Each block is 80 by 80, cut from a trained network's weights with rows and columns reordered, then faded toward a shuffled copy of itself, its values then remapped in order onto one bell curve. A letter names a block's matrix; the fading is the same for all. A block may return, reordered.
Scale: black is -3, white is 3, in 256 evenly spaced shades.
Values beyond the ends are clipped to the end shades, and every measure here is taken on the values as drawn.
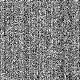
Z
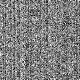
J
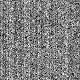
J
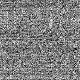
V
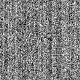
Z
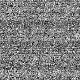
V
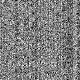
J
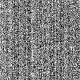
Z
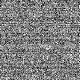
V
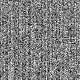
Z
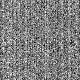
Z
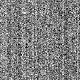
Z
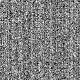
J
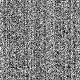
J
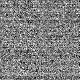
V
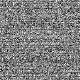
V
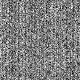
J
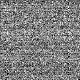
V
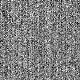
J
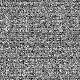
V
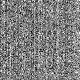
Z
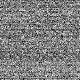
V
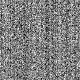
J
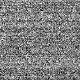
V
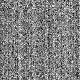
J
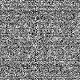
V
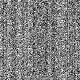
Z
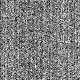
J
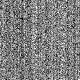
J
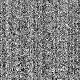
J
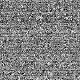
V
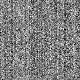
J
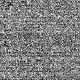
V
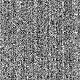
J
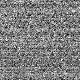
V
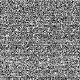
V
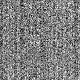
J
